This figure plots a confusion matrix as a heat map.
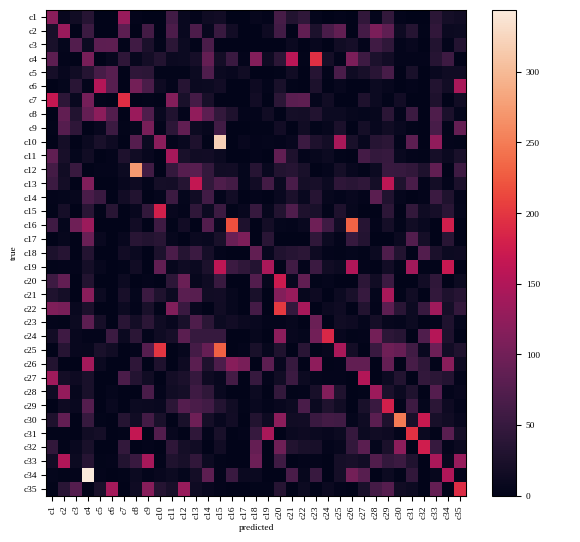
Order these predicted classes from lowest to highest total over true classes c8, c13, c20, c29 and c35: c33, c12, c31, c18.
c18, c31, c33, c12
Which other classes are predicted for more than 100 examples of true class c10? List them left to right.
c15, c25, c33
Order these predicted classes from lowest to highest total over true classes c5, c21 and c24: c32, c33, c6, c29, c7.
c7, c32, c6, c33, c29
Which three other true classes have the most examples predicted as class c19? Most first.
c31, c26, c13
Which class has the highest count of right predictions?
c30
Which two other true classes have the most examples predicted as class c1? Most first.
c7, c27
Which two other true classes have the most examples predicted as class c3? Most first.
c16, c35
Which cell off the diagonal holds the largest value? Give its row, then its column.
c34, c4
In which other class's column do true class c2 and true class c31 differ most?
c8
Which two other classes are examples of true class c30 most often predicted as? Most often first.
c32, c20
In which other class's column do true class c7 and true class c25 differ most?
c15
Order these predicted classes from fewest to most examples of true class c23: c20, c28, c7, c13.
c20, c28, c7, c13
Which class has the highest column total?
c4
